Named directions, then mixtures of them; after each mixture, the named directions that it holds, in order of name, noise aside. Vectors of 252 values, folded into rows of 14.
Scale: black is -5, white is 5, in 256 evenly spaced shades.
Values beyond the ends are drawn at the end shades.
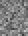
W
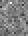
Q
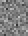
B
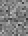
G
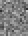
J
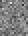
Q, W.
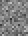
G, Q, W.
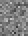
G, Q, W.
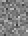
B.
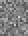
B, J.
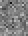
Q.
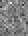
Q.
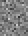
B.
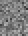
G, J, W.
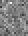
Q.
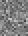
B, G, Q.
